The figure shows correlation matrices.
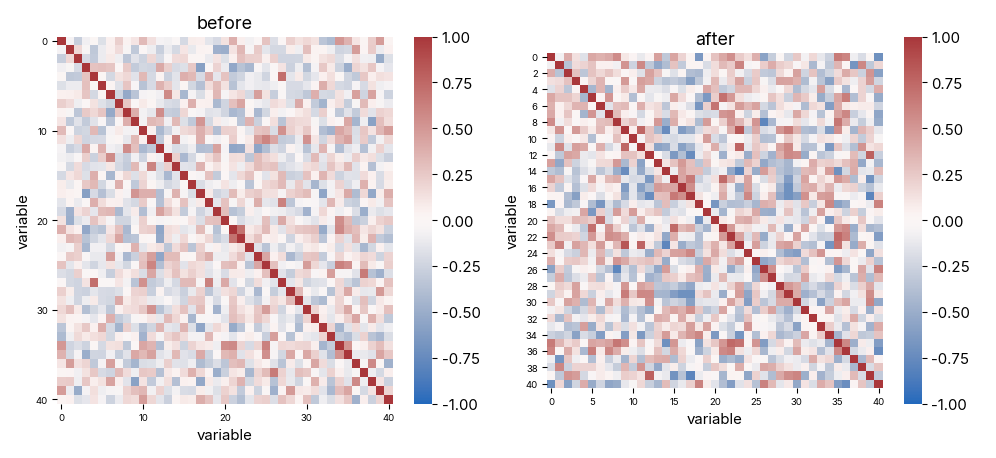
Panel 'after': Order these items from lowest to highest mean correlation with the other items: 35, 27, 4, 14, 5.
14, 27, 4, 5, 35
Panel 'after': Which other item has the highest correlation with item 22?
35
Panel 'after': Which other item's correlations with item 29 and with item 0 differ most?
15
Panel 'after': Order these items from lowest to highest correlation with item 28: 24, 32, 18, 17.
17, 24, 32, 18
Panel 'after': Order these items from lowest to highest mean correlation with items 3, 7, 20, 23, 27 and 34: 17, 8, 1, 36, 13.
13, 17, 8, 36, 1
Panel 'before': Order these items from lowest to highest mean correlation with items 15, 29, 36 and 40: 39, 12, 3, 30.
12, 3, 39, 30
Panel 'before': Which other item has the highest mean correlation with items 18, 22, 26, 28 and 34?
21
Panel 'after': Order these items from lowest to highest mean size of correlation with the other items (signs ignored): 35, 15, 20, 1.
20, 1, 15, 35
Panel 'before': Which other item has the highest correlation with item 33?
26
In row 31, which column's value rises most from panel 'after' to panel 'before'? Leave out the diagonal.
6
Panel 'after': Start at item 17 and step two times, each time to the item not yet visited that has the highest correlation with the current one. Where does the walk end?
21
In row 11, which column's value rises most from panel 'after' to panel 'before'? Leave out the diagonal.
14
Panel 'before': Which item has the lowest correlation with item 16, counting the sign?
31
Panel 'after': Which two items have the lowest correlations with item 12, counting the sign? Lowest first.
17, 15
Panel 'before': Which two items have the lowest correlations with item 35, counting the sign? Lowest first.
3, 33
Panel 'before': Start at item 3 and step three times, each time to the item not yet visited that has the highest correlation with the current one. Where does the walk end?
9
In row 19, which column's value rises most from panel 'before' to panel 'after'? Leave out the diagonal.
10
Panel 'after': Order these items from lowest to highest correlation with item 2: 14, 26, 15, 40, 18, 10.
40, 18, 26, 15, 14, 10
